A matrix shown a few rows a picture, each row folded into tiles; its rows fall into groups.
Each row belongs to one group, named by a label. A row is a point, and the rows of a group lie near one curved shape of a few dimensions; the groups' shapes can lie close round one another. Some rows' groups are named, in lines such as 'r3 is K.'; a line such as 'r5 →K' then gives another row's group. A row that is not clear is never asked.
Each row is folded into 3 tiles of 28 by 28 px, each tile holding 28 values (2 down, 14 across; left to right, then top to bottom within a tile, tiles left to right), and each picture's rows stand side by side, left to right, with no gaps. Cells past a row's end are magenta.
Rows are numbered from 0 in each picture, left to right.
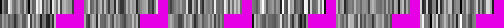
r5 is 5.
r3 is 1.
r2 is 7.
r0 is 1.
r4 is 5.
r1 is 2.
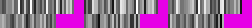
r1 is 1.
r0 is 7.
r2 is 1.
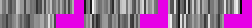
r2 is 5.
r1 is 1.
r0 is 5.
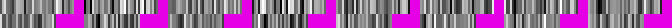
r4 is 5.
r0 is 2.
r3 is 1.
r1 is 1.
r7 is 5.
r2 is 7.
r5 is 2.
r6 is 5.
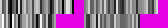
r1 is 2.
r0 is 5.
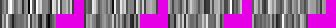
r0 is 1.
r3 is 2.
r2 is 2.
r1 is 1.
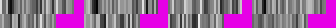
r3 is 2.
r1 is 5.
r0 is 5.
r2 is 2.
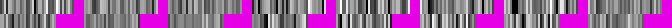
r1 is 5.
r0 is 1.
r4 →2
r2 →2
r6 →5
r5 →5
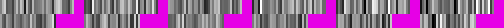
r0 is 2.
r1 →1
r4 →1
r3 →1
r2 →2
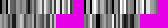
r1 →1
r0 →1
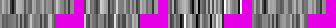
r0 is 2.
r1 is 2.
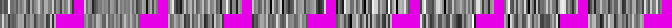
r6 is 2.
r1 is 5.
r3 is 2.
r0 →1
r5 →2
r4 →1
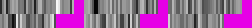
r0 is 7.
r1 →5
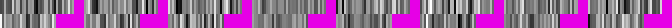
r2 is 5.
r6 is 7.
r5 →1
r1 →5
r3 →5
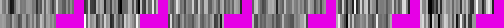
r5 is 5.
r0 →5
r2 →1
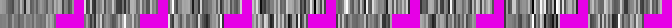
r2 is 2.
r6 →1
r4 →1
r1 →5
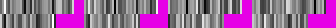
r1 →2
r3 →5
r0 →2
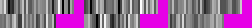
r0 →5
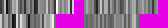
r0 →7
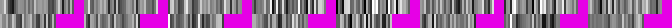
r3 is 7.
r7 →2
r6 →1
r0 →5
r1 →2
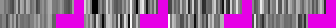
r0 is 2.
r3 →1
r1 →5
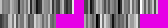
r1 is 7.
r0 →2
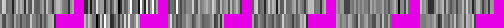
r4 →5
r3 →2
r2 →1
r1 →7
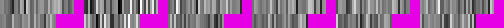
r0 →2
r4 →2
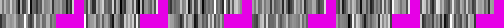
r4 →7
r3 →2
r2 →7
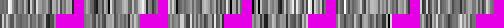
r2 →5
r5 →5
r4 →1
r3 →1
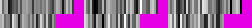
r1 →5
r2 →5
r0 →5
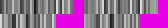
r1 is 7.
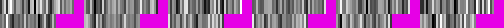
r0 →1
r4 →2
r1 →5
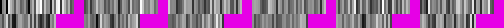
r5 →1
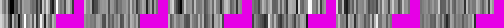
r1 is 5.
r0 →5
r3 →7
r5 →7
